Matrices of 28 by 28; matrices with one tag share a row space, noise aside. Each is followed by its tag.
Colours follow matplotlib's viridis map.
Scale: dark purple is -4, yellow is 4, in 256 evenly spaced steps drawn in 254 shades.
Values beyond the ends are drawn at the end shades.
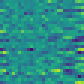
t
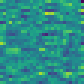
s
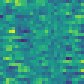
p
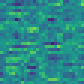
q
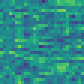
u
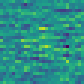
u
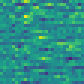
u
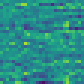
u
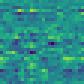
q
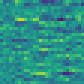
u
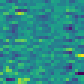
p
